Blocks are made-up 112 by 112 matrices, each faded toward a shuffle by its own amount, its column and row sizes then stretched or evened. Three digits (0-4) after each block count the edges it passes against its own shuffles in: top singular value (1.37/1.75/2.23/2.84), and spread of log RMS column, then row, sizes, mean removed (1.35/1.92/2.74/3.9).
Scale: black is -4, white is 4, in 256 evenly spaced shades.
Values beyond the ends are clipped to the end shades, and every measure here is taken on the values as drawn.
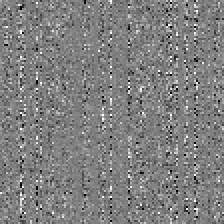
0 4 1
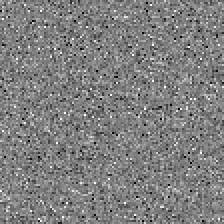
0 0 1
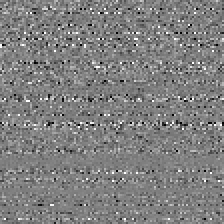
1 0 4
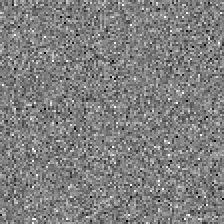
1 1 1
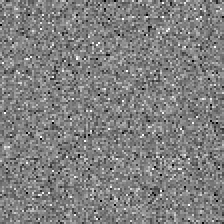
1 0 1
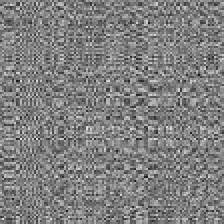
4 2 3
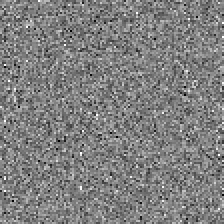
0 2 0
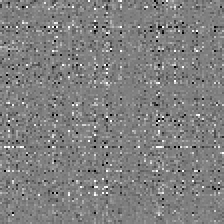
1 3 3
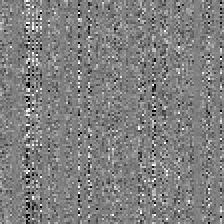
2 4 0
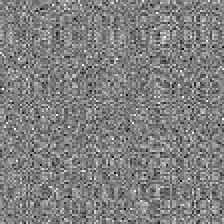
4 1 0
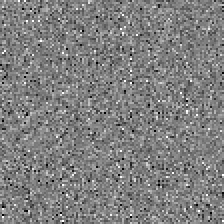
1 2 1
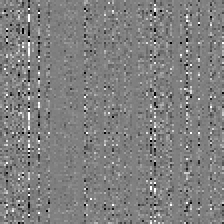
3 4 1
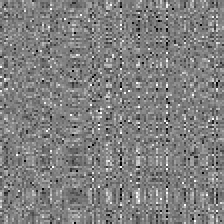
4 3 0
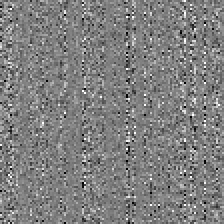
0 4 0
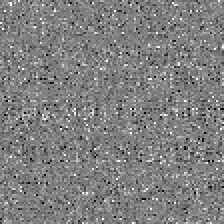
2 0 2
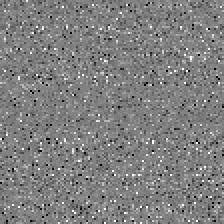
1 0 2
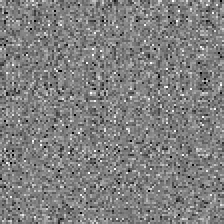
3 1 1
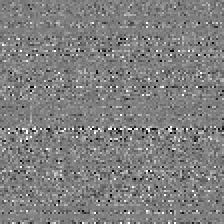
1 1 4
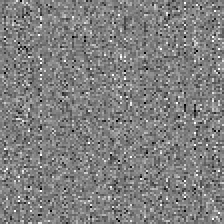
1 3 0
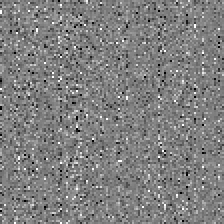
1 3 0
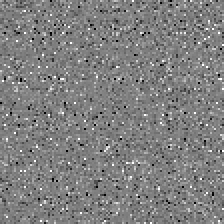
2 0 2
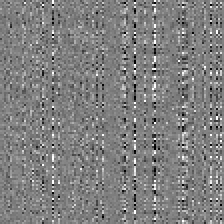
4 4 1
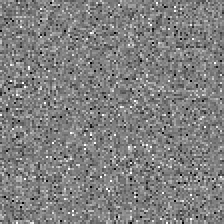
2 1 0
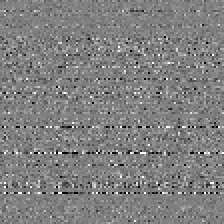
3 1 4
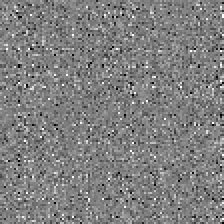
2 2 2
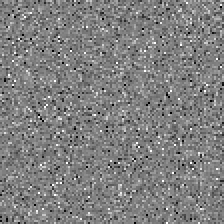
2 0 0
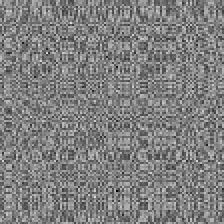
4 0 2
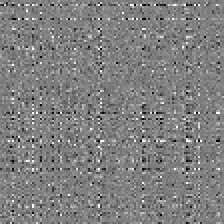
4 3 3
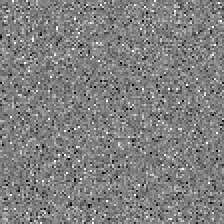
2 0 0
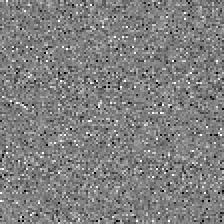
1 0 2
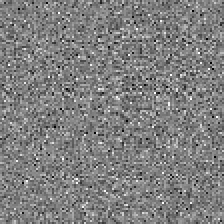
3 1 1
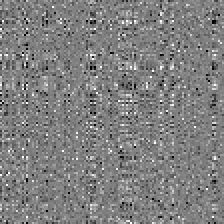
4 3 2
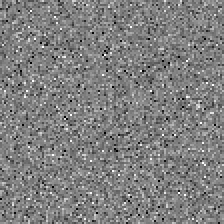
0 0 0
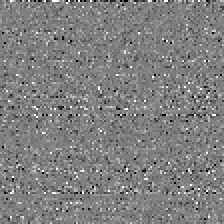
2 1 3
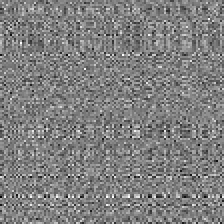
4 1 3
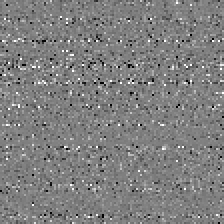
0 1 3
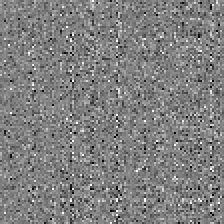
3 3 1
